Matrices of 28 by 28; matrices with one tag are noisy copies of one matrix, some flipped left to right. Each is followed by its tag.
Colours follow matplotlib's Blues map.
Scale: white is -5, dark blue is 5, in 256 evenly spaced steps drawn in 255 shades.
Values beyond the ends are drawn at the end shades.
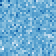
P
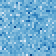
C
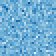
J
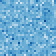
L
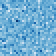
J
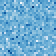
L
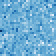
P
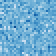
C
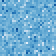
P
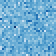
C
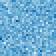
J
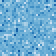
P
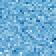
J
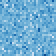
P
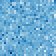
L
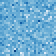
J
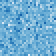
C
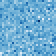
J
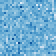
L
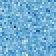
C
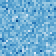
J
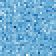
C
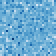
L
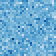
L
